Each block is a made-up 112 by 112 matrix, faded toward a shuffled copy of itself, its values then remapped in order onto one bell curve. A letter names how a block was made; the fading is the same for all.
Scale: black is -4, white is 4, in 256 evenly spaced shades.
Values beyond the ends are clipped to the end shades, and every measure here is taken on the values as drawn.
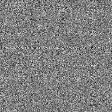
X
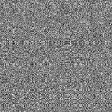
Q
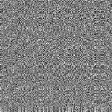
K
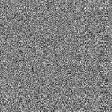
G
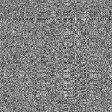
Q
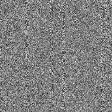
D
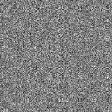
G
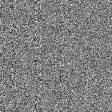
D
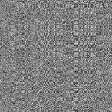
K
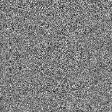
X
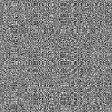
K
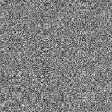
G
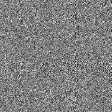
X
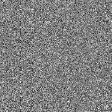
X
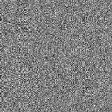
G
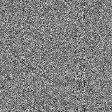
D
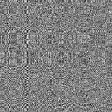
K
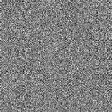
G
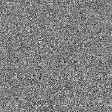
X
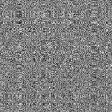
Q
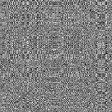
K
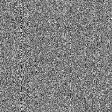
D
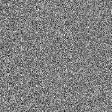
D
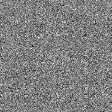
X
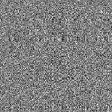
G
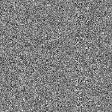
X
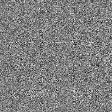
X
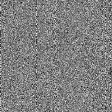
D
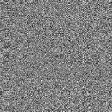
G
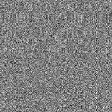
G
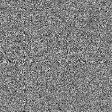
X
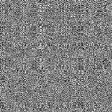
Q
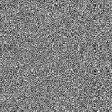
G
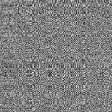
K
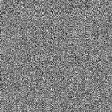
G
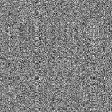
G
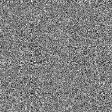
X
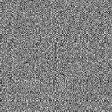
Q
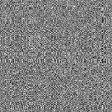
Q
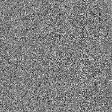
X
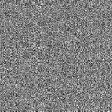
G
